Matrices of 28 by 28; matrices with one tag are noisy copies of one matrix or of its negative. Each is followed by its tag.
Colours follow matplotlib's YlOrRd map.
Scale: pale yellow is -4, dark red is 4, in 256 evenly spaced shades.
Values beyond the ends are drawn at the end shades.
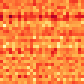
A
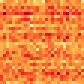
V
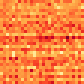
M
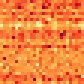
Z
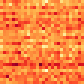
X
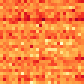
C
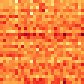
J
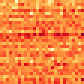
J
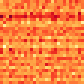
A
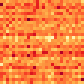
M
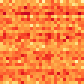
V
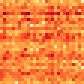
V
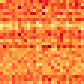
Z
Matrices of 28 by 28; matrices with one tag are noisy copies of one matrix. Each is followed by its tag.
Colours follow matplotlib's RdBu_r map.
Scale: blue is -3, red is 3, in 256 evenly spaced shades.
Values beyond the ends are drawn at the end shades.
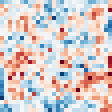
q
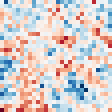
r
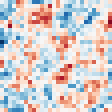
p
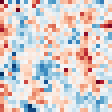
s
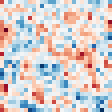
s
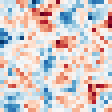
p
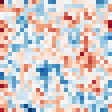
s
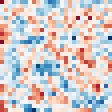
s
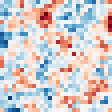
p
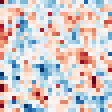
s
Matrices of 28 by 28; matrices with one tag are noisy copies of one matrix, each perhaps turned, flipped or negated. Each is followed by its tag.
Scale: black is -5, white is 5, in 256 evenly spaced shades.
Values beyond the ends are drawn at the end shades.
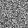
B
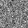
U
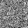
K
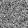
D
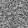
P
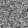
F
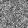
D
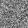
B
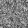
D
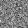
P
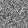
P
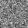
K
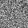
B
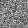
B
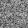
U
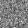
K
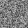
B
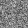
P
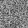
B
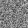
U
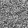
U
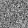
B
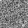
B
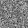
B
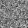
F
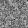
F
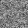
F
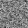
F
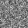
F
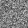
B
